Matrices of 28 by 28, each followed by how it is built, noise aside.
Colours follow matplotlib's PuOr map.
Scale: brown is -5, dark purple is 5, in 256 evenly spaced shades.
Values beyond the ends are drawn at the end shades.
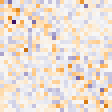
block diagonal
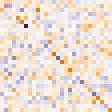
diagonal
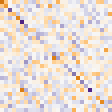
diagonal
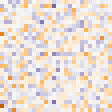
repeating rows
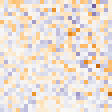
upper triangular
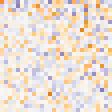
upper triangular
